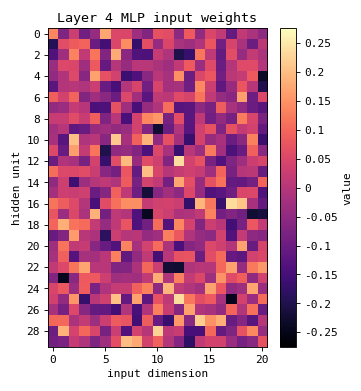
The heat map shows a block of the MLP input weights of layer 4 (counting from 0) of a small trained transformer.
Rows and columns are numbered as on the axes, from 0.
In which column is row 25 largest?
12
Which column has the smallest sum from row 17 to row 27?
17
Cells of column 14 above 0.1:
5
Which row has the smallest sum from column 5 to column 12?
11
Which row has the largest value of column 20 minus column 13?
29
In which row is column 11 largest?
24
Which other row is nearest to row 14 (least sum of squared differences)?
21
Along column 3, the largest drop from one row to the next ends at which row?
25
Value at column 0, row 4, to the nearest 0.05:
-0.05
